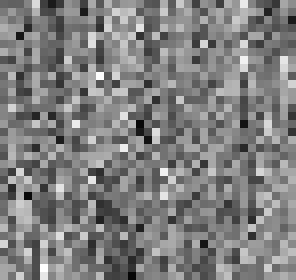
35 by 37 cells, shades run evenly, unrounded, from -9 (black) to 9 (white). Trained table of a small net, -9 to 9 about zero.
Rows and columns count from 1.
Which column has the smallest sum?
7
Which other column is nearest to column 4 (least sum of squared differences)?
35
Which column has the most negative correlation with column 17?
6
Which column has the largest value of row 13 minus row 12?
23
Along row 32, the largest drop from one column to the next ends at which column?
5
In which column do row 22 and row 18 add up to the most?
33
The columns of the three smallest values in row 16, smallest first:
18, 31, 8
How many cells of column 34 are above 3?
8
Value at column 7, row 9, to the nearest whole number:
-4
